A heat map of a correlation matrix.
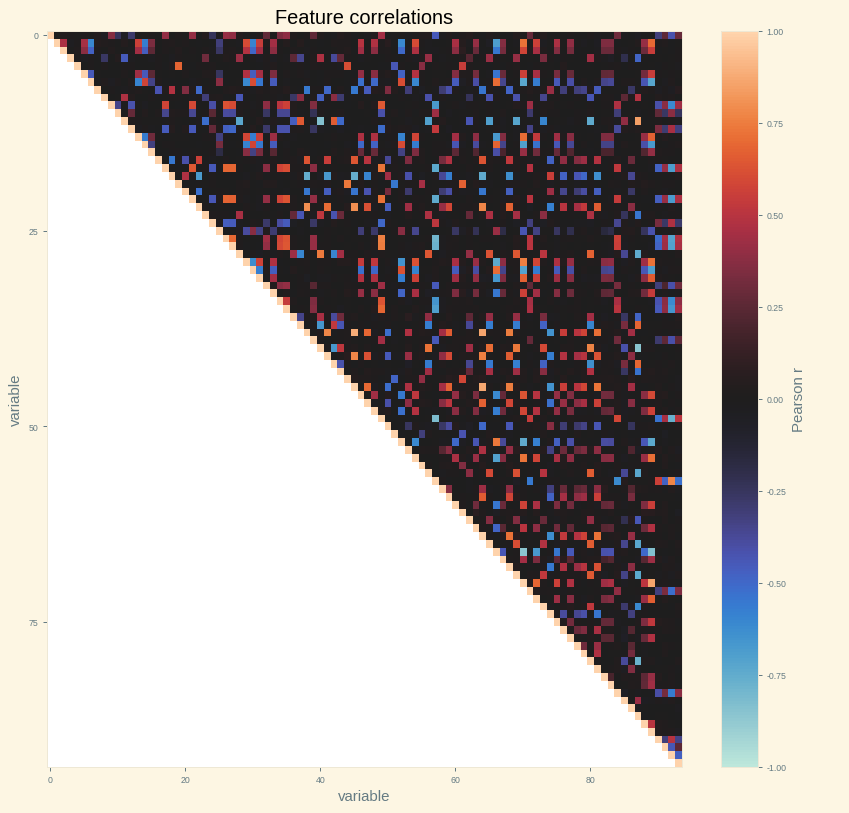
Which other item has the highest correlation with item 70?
89
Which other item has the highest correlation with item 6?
66
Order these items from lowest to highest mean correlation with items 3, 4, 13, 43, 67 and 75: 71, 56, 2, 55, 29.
71, 55, 56, 2, 29
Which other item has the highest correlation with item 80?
40
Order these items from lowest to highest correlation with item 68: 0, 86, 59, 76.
0, 86, 76, 59
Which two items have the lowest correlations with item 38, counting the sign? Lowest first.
18, 74
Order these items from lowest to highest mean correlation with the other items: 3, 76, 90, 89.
90, 3, 76, 89
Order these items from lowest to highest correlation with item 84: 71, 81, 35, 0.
81, 0, 71, 35
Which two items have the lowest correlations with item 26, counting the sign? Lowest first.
57, 92
